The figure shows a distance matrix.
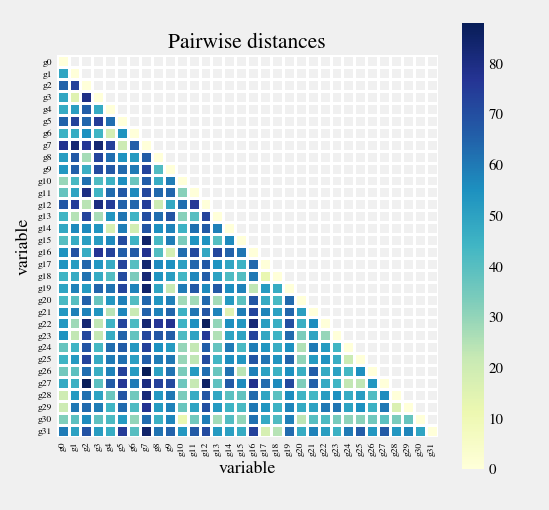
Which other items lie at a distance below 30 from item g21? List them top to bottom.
g4, g6, g14
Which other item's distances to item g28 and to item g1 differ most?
g29
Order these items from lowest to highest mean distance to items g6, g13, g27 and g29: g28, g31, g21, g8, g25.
g28, g25, g21, g31, g8
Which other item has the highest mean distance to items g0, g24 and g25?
g7
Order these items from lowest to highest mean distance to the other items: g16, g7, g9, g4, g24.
g24, g4, g9, g16, g7
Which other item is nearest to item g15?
g26
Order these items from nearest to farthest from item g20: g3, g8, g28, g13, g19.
g13, g3, g28, g8, g19
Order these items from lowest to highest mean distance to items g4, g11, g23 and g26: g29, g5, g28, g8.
g28, g29, g8, g5
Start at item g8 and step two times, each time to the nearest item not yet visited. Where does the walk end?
g2
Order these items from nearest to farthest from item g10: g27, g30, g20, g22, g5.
g30, g20, g27, g22, g5
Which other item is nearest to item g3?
g1
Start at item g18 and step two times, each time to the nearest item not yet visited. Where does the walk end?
g31
